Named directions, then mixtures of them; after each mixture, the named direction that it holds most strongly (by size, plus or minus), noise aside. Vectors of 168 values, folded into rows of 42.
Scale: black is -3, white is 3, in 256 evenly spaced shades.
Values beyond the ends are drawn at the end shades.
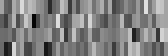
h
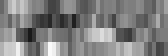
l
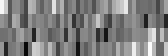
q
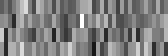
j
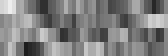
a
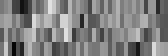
h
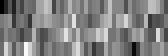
a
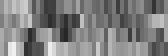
a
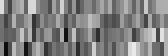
h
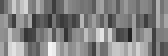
l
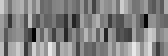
q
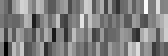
h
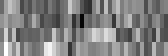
l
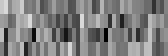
j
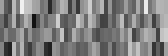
h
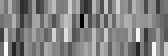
j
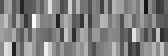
h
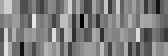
j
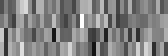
j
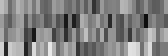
q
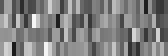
h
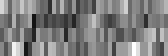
q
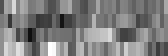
l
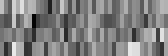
h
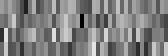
j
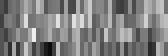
q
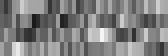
l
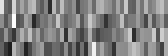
h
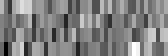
h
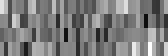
q
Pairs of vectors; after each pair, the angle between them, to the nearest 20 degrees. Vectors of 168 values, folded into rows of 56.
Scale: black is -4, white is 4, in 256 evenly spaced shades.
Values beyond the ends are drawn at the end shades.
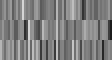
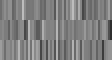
20 degrees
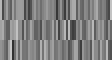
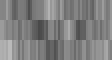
80 degrees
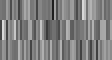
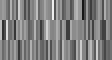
160 degrees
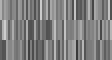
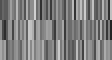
160 degrees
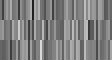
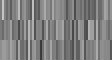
160 degrees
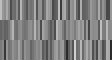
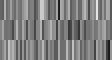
120 degrees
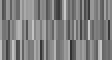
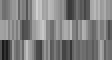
80 degrees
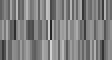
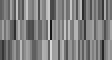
20 degrees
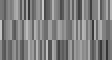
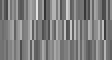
80 degrees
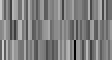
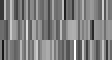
140 degrees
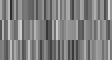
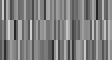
60 degrees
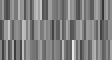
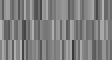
160 degrees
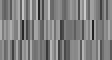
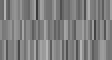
100 degrees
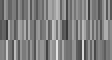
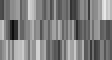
80 degrees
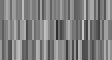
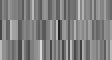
100 degrees
